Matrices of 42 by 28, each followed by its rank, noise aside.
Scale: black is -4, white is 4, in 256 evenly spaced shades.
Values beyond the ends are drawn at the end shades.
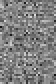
six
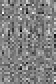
four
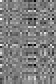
two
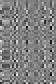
two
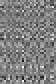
three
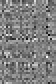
four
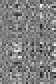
three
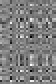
two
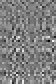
four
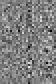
six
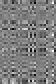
two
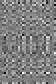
three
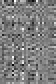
four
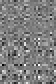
three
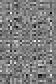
four
